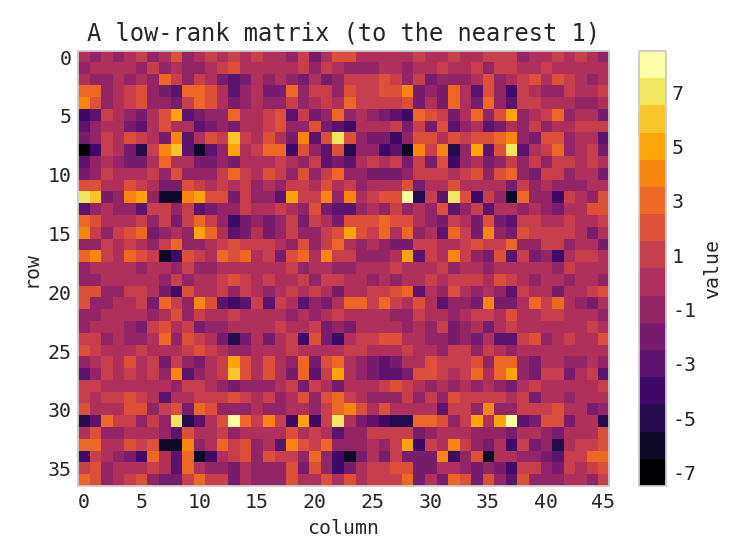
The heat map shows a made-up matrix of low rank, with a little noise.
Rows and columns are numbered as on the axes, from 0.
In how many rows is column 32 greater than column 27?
20
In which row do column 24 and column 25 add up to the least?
31
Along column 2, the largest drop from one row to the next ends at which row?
32
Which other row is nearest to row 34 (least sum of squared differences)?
13
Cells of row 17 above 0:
25
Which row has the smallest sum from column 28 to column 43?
34
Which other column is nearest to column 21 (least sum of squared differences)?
4
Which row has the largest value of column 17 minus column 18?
8
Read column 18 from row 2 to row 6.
-1 3 1 -3 -1
